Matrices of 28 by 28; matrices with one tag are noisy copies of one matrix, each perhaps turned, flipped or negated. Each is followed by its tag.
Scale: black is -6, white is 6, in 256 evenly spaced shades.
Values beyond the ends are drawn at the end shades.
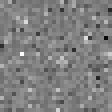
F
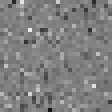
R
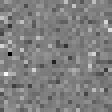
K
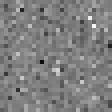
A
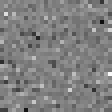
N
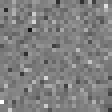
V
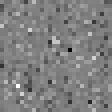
A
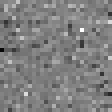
R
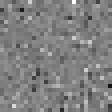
N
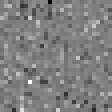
R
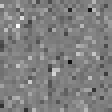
A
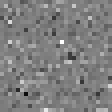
A
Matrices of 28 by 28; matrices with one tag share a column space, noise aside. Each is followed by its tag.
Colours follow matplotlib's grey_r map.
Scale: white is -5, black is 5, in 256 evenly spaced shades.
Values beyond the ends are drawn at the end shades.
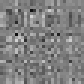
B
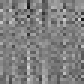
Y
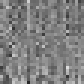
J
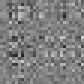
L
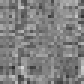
J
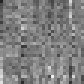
J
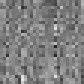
J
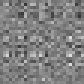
L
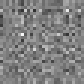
B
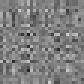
B
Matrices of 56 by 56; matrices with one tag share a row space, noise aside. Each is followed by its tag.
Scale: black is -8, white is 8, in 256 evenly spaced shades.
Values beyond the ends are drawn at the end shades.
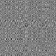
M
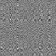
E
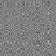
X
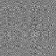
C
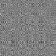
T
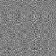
C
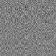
M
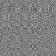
C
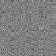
T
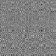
T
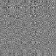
C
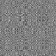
M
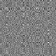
X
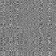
E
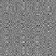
X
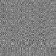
T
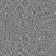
M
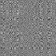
E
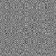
M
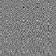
X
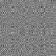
T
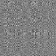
C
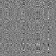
X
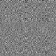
M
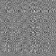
C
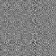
C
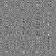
X
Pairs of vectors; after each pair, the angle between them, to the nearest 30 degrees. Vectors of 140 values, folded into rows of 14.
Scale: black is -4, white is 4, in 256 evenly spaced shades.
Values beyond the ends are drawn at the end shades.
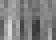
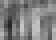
150 degrees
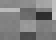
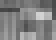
150 degrees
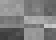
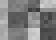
90 degrees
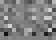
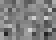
30 degrees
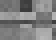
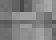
30 degrees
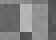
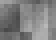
60 degrees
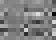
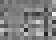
150 degrees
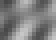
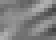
120 degrees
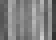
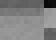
90 degrees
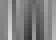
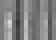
90 degrees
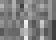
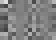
90 degrees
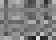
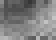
60 degrees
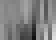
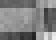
60 degrees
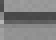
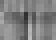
60 degrees
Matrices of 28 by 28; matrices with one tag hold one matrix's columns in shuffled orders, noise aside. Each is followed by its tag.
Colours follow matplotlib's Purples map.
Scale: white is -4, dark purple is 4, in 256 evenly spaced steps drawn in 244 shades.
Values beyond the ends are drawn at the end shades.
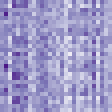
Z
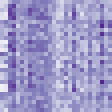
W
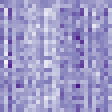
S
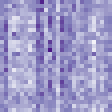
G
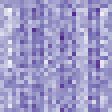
S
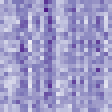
G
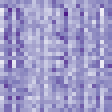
S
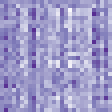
S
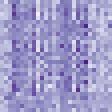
W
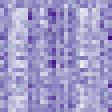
S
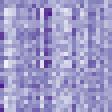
S
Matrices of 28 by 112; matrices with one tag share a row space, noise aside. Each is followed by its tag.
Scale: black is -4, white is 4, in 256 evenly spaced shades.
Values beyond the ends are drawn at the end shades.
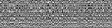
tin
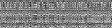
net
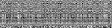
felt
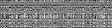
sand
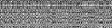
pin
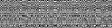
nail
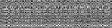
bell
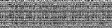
sand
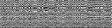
net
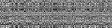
sand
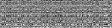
felt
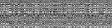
sand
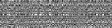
tin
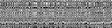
net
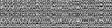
pin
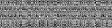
nail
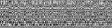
sand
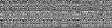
pin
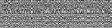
bell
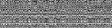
net
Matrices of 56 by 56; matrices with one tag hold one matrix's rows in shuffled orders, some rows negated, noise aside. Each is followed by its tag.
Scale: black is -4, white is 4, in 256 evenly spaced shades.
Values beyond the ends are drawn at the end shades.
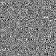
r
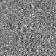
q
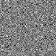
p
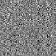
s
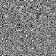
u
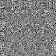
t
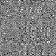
q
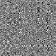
s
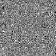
t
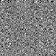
p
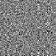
s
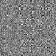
q
